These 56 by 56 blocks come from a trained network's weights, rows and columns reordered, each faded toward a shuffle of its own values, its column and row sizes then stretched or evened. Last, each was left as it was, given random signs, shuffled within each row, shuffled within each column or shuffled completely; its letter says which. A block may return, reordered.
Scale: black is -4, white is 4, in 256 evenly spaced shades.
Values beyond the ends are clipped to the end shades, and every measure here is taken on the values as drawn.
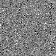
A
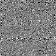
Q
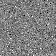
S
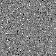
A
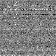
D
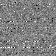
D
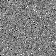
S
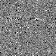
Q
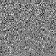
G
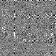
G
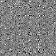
G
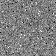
S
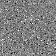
D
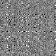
G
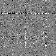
Q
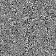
A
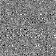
D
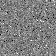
S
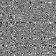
G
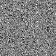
A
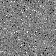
S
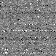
D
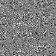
Q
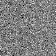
A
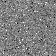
S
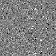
G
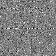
D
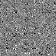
Q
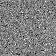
S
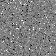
S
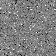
S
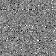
D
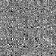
G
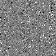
A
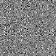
Q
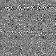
G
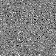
D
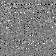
D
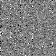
A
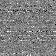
D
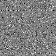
D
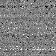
D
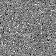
S
